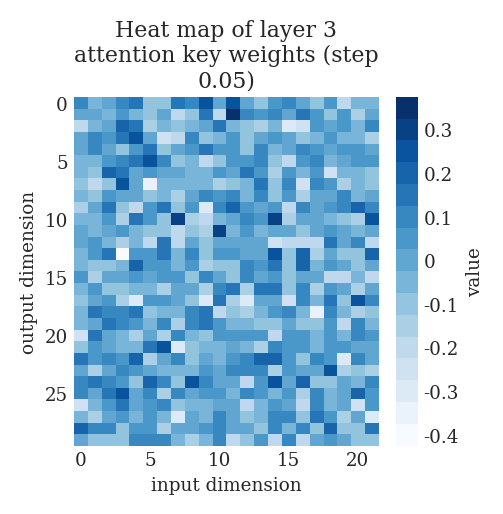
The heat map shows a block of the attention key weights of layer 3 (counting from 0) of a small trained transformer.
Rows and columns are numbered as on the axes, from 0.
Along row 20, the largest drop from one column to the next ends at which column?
14
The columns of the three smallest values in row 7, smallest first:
5, 16, 1
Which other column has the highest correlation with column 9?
15
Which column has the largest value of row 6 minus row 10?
3
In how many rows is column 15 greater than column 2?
8
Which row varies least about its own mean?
4
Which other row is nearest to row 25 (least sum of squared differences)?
6
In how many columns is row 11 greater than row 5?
6
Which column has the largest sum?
2
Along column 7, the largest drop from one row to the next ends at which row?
11
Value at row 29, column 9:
-0.05
